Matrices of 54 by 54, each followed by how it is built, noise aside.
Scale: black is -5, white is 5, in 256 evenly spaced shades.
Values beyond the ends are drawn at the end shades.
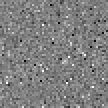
sparse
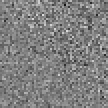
upper triangular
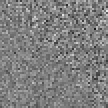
upper triangular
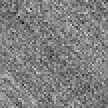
Toeplitz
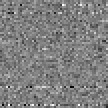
uneven rows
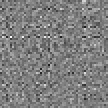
low rank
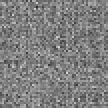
blocks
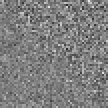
upper triangular
